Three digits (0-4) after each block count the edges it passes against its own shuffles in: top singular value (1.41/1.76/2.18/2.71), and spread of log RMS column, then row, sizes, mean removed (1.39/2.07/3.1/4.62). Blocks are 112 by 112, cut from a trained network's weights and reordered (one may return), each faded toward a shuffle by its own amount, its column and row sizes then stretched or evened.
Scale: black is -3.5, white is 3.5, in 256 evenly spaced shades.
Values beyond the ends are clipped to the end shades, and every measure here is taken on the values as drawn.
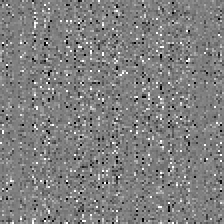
0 3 1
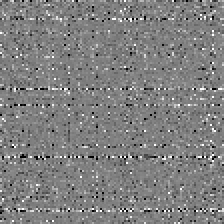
3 2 3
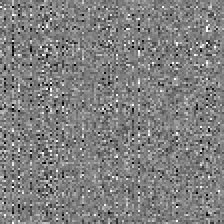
1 3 2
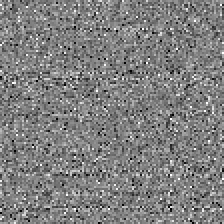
3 1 1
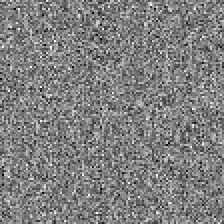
1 1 0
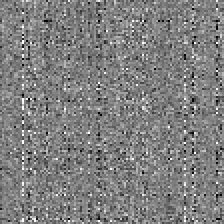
2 3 2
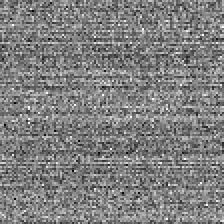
3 1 0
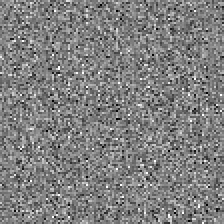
0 2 1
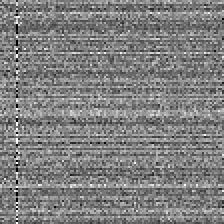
4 2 1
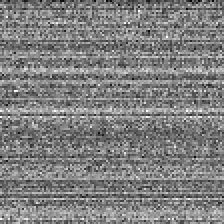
4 0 2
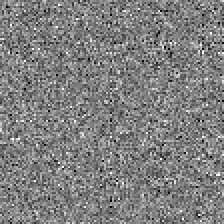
1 1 1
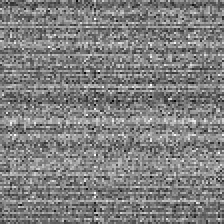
4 1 1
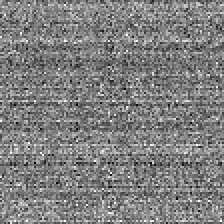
3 2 1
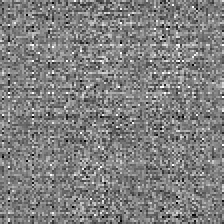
2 3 1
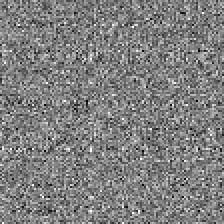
2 0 2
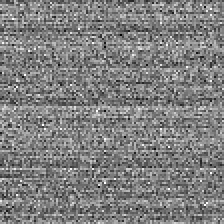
3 1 0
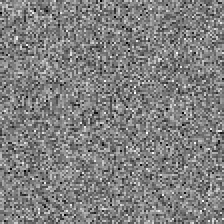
0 0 0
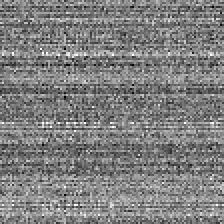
4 1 2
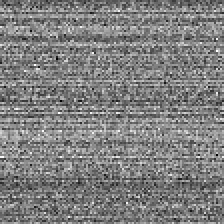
4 0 1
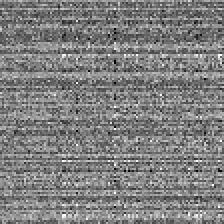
4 2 1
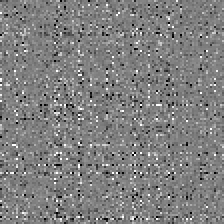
2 3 2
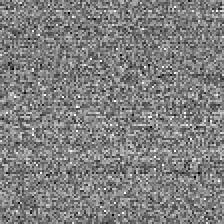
1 0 1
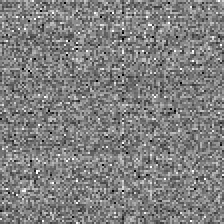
1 1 1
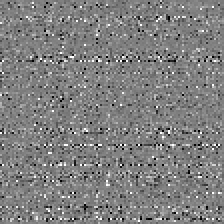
3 2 3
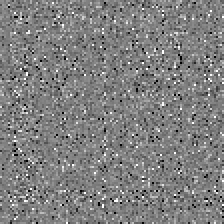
1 2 1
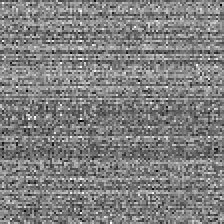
4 2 0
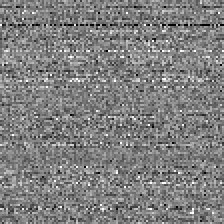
2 0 3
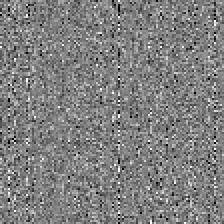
1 3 0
